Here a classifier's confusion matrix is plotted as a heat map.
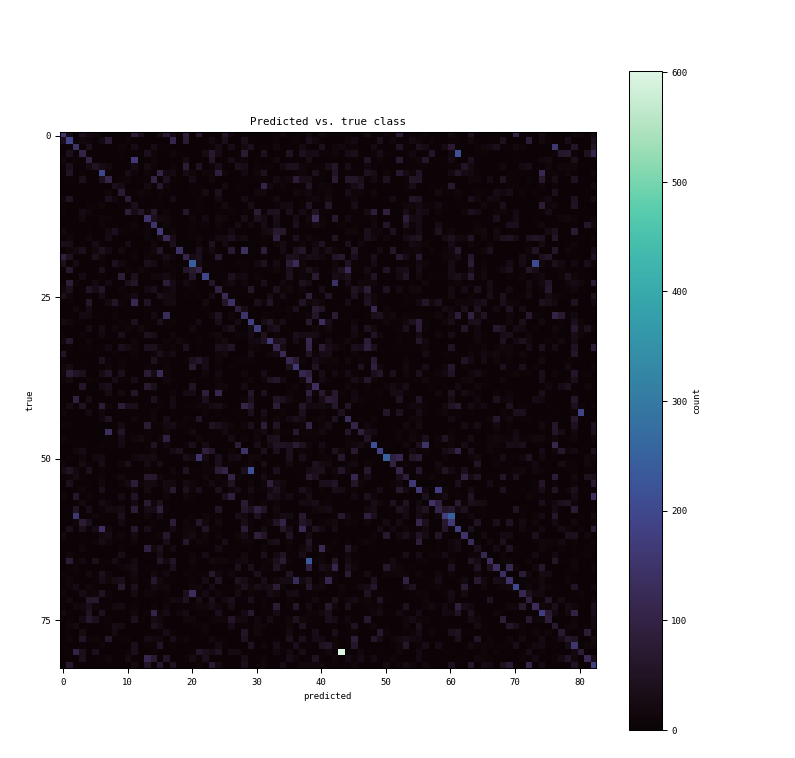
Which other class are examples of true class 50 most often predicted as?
21
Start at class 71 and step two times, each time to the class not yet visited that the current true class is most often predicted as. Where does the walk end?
73
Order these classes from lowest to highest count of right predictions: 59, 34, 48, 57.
34, 57, 59, 48
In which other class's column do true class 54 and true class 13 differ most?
39
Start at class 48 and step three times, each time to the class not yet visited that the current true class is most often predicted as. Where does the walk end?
72
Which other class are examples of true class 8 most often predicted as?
31
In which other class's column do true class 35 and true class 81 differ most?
13
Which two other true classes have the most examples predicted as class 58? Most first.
55, 57
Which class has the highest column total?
38
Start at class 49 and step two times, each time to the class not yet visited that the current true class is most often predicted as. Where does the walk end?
16
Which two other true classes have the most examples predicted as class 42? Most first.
23, 67
